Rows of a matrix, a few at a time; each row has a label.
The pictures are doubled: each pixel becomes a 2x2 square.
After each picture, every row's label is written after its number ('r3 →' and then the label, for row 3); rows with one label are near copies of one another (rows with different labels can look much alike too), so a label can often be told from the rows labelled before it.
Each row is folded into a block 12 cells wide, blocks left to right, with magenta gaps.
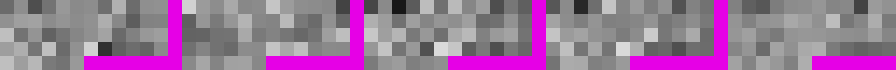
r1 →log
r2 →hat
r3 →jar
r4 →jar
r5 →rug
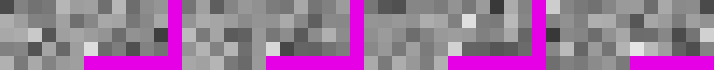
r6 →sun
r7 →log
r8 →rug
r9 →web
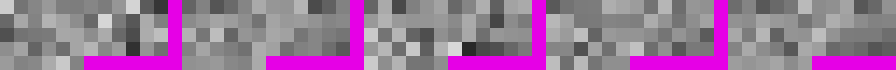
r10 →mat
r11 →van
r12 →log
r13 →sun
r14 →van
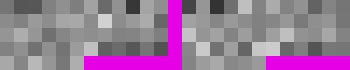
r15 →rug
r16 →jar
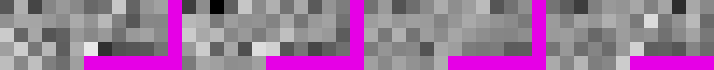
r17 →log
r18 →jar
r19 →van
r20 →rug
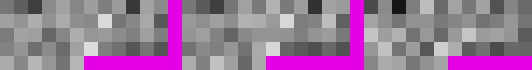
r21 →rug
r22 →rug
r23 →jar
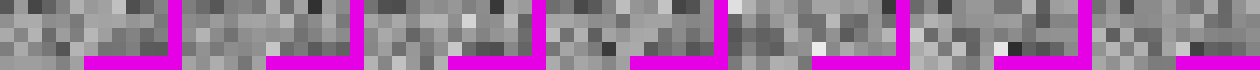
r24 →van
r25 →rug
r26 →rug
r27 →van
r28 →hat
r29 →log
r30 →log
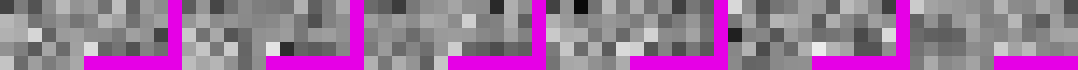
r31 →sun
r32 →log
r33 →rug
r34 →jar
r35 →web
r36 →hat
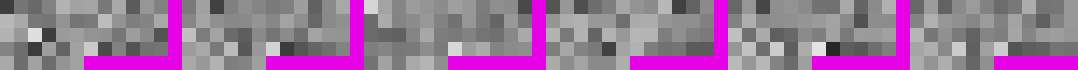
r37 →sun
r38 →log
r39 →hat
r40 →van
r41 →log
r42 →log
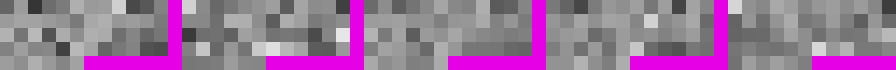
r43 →van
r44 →web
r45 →van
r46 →rug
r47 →hat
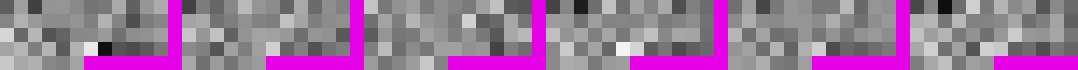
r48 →log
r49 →sun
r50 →mat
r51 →jar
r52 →log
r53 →jar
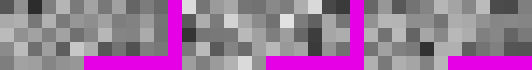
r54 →jar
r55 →mat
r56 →van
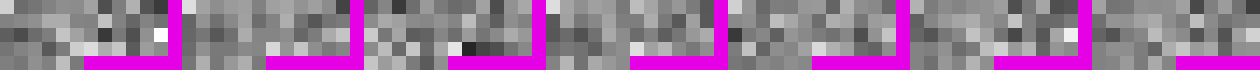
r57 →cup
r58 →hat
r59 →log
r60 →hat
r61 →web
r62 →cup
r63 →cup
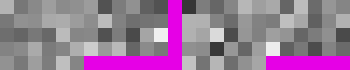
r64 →cup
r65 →sun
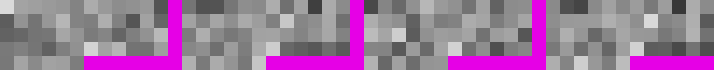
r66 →hat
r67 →rug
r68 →sun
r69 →rug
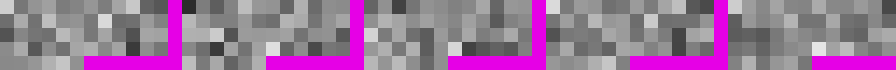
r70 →mat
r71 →sun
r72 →log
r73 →mat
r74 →hat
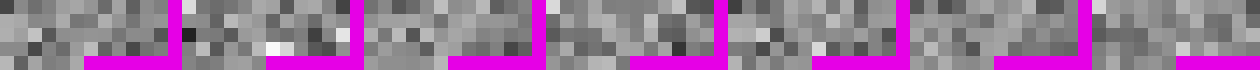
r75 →sun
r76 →web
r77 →van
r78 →mat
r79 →sun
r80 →van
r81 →hat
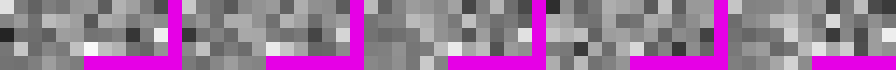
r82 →web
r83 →web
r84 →cup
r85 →sun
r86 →cup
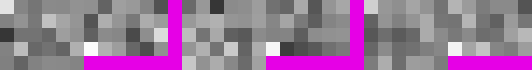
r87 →web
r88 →log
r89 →hat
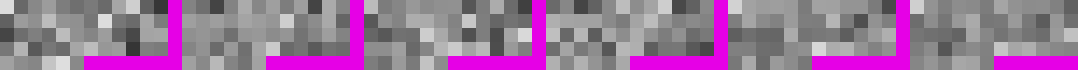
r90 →mat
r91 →rug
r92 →cup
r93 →van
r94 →hat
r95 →hat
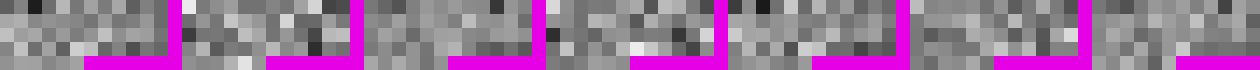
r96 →jar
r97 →mat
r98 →rug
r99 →web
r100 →jar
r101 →cup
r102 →rug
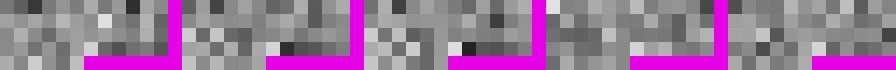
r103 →rug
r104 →log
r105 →log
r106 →hat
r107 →sun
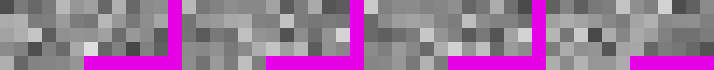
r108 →sun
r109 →cup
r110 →cup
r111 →van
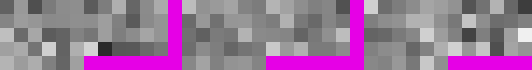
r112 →log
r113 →hat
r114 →cup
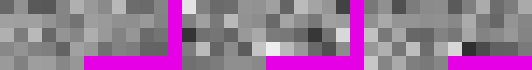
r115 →van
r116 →web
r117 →log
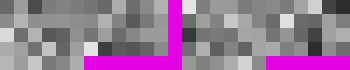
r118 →log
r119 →mat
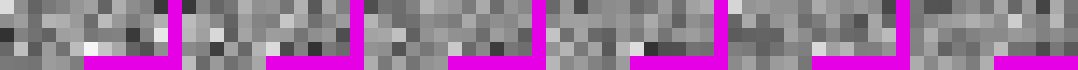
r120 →web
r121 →sun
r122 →sun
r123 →log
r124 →hat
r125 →rug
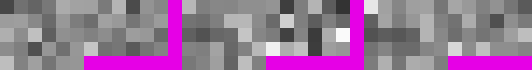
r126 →sun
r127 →cup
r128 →hat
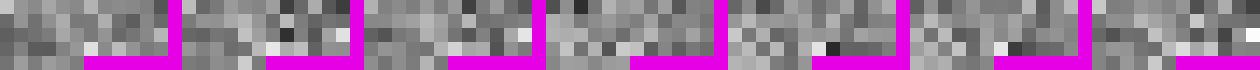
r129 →hat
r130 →cup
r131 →cup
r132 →jar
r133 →log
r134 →log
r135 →cup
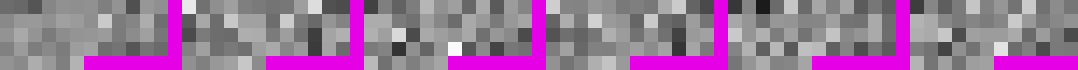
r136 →rug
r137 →mat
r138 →sun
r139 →mat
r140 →jar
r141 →sun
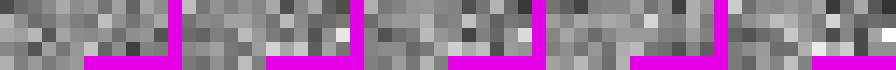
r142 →sun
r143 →cup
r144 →cup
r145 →rug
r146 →cup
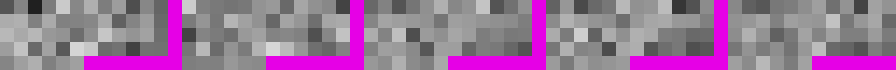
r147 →jar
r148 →web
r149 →van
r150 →van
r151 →rug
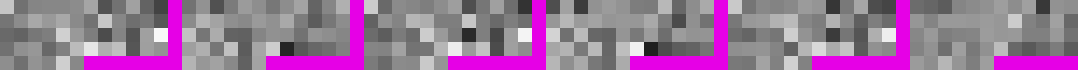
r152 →cup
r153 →log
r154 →cup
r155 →log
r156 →cup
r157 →rug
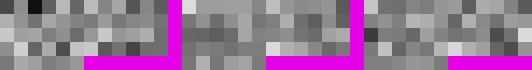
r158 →jar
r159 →hat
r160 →web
